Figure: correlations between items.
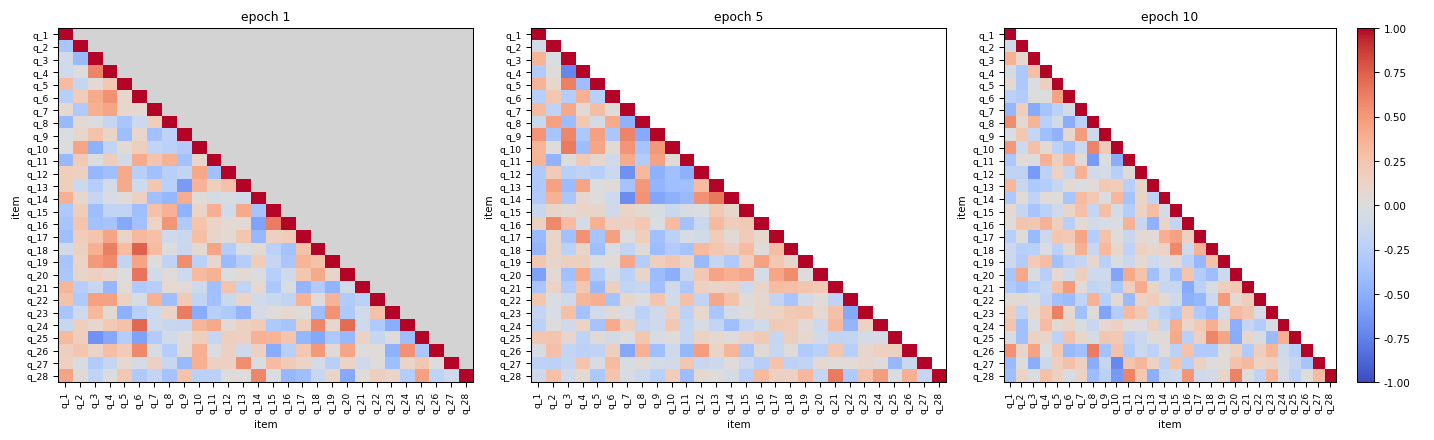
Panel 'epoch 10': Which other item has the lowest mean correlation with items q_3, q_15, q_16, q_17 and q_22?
q_21
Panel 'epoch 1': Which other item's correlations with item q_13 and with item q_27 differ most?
q_5
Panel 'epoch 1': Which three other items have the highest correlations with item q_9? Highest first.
q_23, q_19, q_14
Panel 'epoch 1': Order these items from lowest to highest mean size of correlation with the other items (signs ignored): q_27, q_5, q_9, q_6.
q_27, q_5, q_9, q_6
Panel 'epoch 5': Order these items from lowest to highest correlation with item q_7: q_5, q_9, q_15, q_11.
q_15, q_5, q_11, q_9
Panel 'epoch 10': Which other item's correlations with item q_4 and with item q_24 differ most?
q_15
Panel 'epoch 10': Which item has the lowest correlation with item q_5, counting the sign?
q_9
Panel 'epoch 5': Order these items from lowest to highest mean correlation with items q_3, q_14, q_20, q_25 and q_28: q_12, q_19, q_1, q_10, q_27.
q_27, q_1, q_10, q_19, q_12
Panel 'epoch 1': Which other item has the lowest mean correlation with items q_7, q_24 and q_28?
q_16
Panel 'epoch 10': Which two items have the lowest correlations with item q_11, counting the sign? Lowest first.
q_8, q_10
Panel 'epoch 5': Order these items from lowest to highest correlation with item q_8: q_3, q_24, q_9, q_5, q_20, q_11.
q_9, q_3, q_11, q_24, q_5, q_20
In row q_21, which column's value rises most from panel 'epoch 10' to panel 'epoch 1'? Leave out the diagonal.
q_1
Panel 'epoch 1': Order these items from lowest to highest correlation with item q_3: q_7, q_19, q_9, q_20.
q_20, q_9, q_7, q_19
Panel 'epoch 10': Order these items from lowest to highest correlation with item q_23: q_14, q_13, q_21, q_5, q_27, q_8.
q_14, q_13, q_8, q_27, q_21, q_5
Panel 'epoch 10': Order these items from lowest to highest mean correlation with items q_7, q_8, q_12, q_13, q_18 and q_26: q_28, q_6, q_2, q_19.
q_6, q_28, q_2, q_19
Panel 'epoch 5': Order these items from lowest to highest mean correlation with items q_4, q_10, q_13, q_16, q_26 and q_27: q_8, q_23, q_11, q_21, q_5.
q_11, q_23, q_5, q_21, q_8
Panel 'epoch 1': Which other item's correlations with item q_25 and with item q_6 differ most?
q_18
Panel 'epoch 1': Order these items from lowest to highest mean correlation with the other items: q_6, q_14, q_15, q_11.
q_15, q_14, q_11, q_6
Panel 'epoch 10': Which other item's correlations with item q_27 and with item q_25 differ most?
q_10
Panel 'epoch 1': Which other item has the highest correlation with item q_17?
q_4
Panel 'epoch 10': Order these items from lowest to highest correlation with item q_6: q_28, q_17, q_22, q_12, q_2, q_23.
q_22, q_2, q_12, q_28, q_23, q_17
